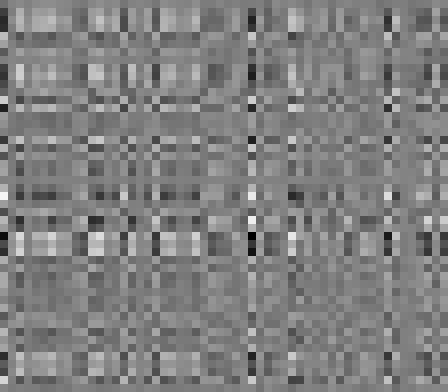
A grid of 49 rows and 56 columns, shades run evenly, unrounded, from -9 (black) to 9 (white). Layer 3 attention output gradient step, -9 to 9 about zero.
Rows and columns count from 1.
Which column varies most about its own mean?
32
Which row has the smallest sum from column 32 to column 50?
9
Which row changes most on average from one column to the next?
30
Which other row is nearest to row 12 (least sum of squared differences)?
27
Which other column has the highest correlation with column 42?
26
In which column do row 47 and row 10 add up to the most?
3
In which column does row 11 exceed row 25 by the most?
37
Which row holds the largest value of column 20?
28
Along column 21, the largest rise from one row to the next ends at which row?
14
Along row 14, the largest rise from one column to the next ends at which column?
50
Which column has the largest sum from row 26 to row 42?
6
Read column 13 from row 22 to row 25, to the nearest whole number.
-2 0 -2 -5
